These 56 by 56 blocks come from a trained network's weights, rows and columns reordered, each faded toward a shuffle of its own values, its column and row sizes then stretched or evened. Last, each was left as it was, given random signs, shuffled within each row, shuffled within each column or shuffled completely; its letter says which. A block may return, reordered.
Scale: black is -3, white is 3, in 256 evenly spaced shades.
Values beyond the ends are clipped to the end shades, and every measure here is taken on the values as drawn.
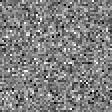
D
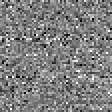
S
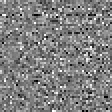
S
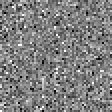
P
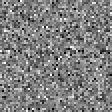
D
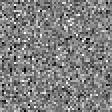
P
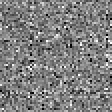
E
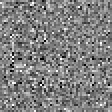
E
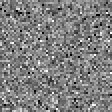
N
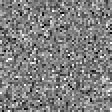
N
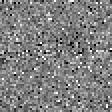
D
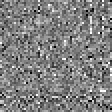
S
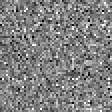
E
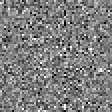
E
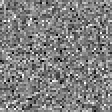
D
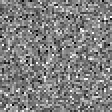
N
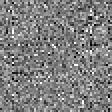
S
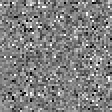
S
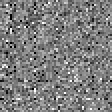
E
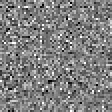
S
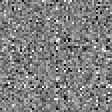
S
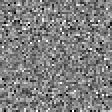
D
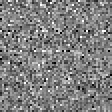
D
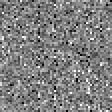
P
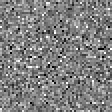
D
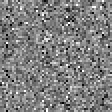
P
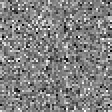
E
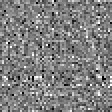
S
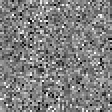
P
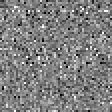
D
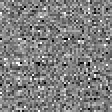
S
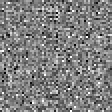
S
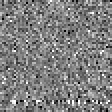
S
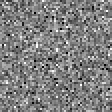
N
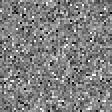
N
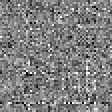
S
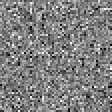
E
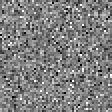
N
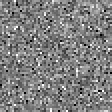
N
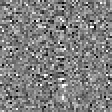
S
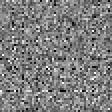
E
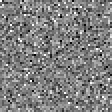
N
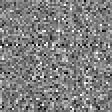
E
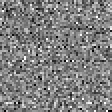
D
